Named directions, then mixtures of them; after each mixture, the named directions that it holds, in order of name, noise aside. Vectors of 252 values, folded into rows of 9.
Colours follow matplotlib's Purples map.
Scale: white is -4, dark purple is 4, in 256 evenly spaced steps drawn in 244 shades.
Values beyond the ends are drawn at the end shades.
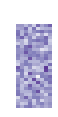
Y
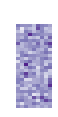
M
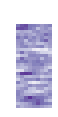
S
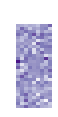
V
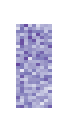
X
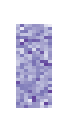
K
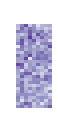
X.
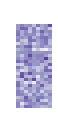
S, V, Y.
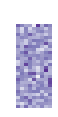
M, Y.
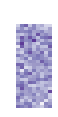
K, X.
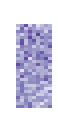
X.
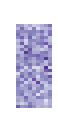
V, X, Y.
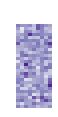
M.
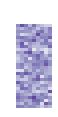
K, S, X.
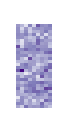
S, X, Y.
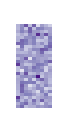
X, Y.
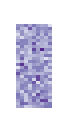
V, Y.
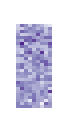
K, X.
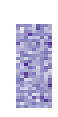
M.
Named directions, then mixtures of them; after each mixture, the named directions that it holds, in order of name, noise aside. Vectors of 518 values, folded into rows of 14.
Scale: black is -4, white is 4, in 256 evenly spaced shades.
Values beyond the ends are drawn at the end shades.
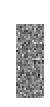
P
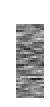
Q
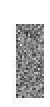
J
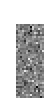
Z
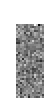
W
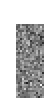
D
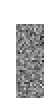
D, P.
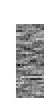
Q.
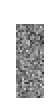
D.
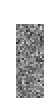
D, W.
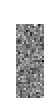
D, P, W.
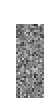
W.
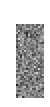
J.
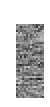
D, J, Q.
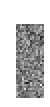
D.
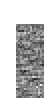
D, Q, Z.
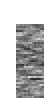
Q.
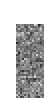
D, Q, W.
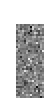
Z.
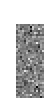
Z.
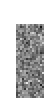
D.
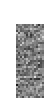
J, Q, W.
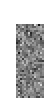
D, J, W.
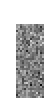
D.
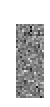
Z.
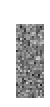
D, P.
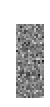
P.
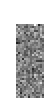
W.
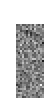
D, J, P.
